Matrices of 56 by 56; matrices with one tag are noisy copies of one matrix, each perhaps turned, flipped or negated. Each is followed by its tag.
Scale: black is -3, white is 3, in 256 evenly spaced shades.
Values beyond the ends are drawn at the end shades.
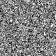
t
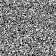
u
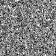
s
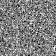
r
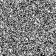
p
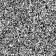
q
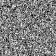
s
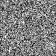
u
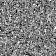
r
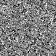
u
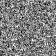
s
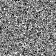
t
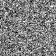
s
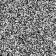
p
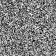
u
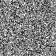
u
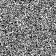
q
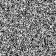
s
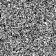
t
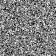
u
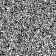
s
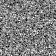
r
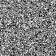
s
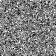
p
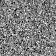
u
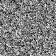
p
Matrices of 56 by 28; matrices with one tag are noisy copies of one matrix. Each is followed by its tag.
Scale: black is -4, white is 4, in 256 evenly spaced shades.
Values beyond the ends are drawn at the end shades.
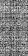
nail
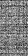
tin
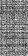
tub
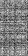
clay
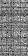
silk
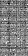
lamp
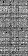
nail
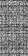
tin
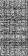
clay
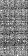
clay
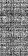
silk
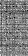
tub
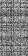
silk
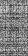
nail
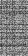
tub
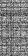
silk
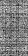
nail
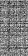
lamp
